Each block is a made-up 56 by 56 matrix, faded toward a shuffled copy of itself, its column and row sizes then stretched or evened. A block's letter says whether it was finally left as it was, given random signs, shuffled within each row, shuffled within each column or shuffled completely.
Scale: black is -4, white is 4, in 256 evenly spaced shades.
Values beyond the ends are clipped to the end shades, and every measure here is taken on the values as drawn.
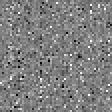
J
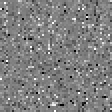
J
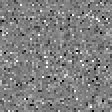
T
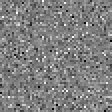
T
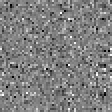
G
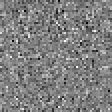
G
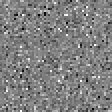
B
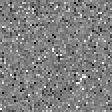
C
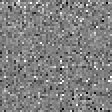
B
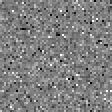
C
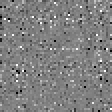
B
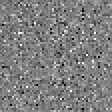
B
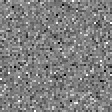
C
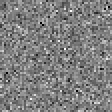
C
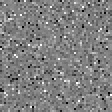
C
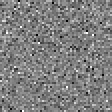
C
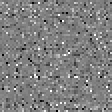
G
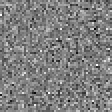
B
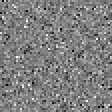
C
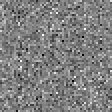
J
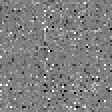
G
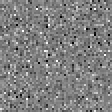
G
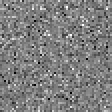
B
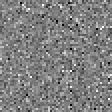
J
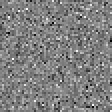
J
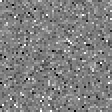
C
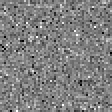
C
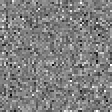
G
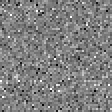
C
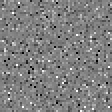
C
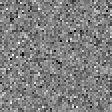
J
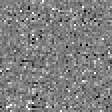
G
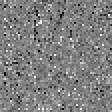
J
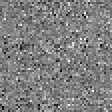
G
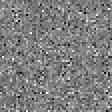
B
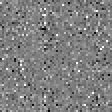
G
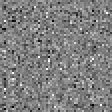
G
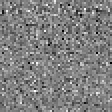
G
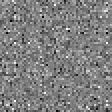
G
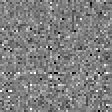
G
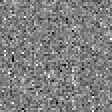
J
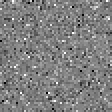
T
